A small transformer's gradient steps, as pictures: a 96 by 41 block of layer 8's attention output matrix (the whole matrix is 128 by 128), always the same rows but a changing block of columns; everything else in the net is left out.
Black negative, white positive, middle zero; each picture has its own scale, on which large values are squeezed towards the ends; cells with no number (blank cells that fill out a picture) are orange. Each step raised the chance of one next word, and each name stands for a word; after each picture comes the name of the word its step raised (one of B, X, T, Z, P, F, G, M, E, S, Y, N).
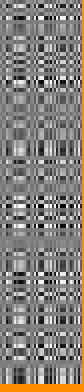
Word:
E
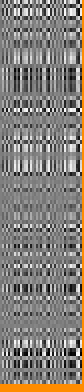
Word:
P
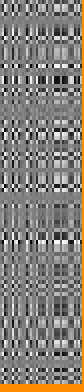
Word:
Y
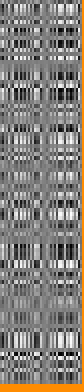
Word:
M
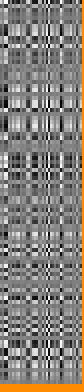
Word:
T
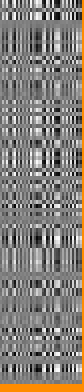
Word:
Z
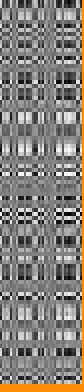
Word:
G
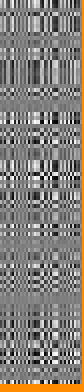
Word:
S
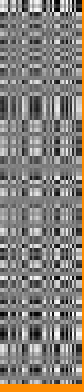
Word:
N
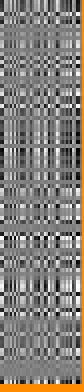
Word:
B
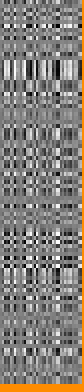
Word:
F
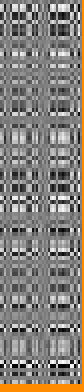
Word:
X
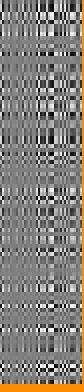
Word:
X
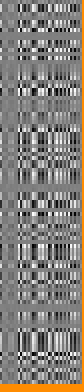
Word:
M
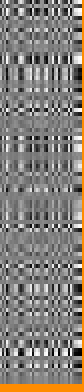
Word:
P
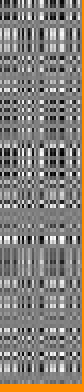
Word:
Z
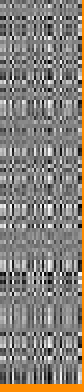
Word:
E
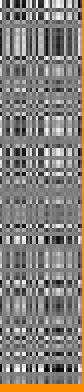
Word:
Z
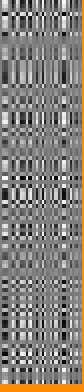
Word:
S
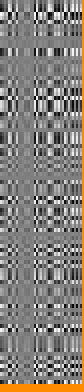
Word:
X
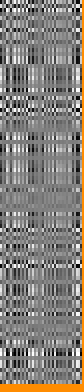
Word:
P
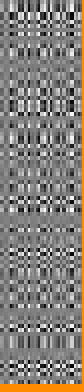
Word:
X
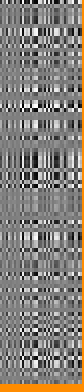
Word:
T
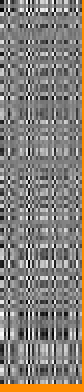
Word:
N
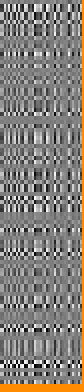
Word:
X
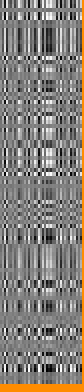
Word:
Z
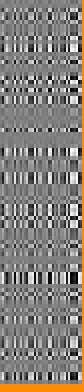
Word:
E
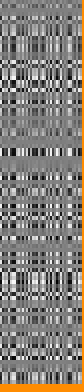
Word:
E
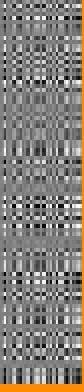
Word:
E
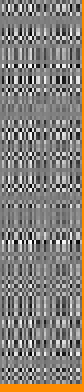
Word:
Y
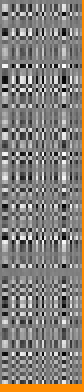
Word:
Y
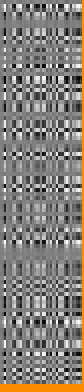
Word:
Y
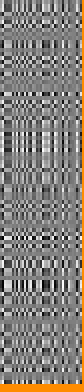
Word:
B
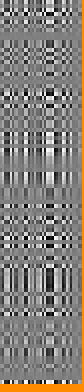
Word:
B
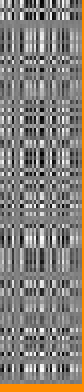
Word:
Z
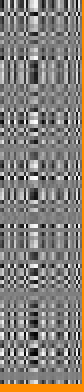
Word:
S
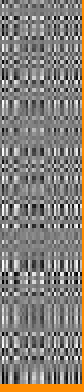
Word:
E
